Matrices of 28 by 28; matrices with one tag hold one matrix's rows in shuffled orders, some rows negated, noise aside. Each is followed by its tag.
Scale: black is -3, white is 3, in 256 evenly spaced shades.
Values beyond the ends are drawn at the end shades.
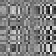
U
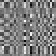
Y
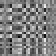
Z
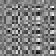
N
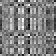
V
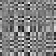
V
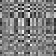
V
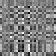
V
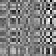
U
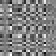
Z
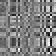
U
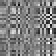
U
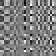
Y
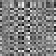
V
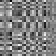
Z
